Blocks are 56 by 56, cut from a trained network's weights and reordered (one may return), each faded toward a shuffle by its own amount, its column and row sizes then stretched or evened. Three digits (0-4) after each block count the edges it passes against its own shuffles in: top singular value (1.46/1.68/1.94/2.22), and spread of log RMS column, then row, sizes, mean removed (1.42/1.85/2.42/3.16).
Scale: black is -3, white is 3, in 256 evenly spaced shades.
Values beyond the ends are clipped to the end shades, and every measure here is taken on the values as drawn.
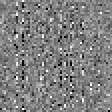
2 3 0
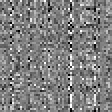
3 4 1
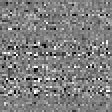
3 2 4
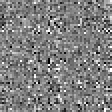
2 3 3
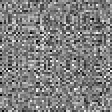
4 1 2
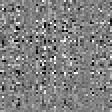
1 4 2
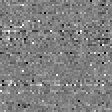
0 0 3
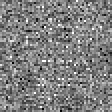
1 0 0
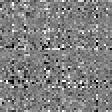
2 3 3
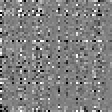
2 4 3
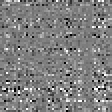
1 3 4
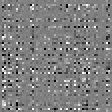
0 4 4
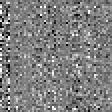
2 4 2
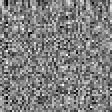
3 1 0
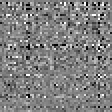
3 2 4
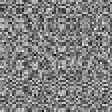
4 0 0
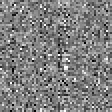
0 3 0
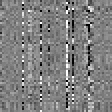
4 4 0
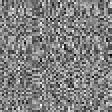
4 1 0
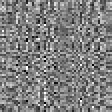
4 3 0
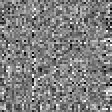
3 3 1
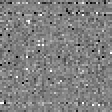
0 1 2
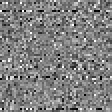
2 1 3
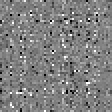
0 3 2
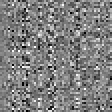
3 4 1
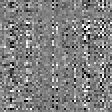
3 4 3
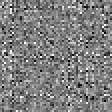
2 3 1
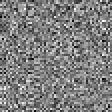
3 1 1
